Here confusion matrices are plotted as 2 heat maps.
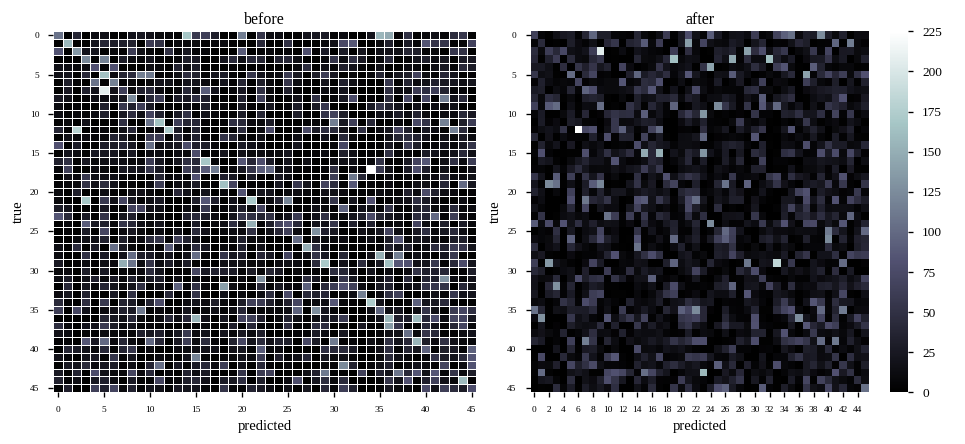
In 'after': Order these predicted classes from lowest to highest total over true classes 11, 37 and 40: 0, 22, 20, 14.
0, 22, 20, 14
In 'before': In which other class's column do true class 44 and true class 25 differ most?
28
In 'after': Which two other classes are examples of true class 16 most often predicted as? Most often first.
11, 31
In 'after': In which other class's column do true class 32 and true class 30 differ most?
3
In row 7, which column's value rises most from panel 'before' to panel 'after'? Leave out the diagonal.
8
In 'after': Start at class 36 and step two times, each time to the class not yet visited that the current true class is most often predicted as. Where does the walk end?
21
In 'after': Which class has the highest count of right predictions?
15
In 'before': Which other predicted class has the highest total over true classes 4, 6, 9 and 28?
35
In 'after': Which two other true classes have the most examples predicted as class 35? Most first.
0, 12
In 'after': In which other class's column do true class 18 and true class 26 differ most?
40
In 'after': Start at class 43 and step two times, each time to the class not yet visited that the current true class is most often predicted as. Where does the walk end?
10
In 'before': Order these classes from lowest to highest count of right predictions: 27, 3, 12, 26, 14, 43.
43, 14, 26, 3, 27, 12
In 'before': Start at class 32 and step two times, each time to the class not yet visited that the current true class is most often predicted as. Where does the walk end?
15
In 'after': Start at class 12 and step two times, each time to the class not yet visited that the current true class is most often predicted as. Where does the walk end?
17
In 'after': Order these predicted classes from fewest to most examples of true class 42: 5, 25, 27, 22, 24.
24, 22, 27, 5, 25
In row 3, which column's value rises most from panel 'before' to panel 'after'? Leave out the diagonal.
27
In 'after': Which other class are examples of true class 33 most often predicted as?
29
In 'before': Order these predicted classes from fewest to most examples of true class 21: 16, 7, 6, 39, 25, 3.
6, 39, 7, 16, 25, 3
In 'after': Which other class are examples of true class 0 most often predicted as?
39
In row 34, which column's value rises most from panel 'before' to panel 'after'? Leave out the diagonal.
38
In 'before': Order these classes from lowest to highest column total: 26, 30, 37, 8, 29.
26, 37, 30, 29, 8
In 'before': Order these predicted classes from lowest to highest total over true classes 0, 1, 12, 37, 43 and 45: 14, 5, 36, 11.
11, 5, 14, 36
